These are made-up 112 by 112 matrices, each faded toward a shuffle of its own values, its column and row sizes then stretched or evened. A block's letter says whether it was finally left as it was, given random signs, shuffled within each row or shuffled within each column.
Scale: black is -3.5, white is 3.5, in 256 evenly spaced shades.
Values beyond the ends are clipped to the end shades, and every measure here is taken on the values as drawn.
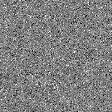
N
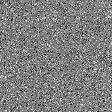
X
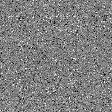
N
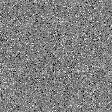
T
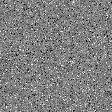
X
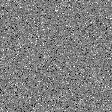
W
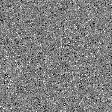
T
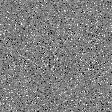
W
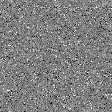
N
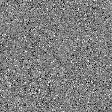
T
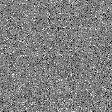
N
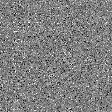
T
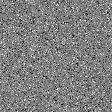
X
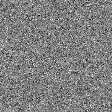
T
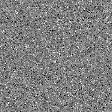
T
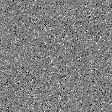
X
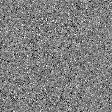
X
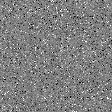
T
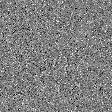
X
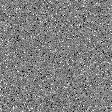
W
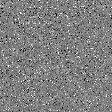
N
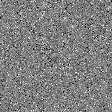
X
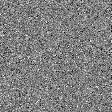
T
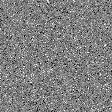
X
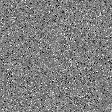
X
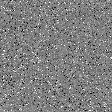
T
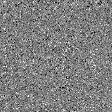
N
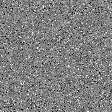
W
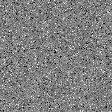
T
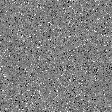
T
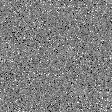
W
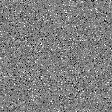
N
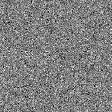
N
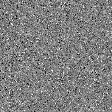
X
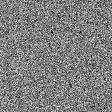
X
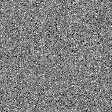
N
